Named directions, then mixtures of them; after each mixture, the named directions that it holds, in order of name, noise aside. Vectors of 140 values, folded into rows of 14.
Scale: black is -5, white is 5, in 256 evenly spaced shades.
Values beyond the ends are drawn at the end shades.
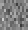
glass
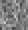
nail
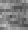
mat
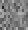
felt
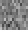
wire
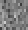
felt, glass, nail.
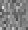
felt, nail.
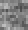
mat.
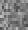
felt, mat.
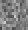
nail.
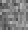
mat, nail, wire.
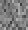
felt, nail, wire.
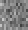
glass, mat, wire.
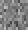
felt, mat, wire.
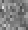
felt, mat.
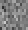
felt, nail.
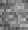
glass, mat.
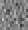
glass.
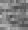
mat.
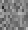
felt.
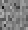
felt, wire.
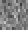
nail.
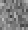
glass, mat, nail.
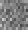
glass, mat, wire.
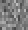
nail.
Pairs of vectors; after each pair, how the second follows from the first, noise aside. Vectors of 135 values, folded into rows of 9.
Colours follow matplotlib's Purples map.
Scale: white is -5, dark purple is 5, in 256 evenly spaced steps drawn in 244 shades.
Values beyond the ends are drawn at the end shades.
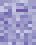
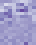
partly zeroed.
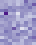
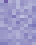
wrapped around, shrunk.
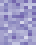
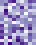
reversed, scaled up.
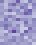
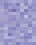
wrapped around, shrunk.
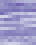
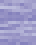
wrapped around, shrunk.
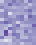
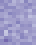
negated, shrunk.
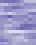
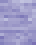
wrapped around, shrunk.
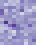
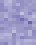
reversed, shrunk.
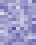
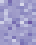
wrapped around, partly zeroed.
